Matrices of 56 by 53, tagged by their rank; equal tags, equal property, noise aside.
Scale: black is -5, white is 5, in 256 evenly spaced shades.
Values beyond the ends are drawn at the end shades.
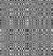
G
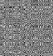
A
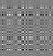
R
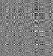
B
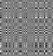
R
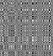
G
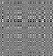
R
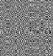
A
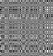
G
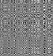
B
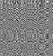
B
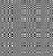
R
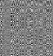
B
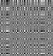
R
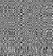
A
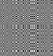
R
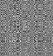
B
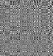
B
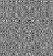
A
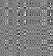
G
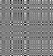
R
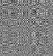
A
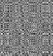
A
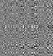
A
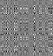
B
